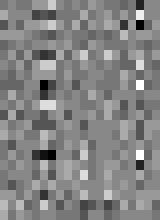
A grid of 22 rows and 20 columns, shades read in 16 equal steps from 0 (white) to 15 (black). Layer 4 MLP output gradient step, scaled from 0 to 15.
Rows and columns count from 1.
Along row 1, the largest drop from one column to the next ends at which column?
19
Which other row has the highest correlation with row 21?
22
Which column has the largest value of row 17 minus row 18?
18
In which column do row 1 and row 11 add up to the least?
7
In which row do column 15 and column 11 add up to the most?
21
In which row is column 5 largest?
16
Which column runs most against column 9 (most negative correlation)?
2
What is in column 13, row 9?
8
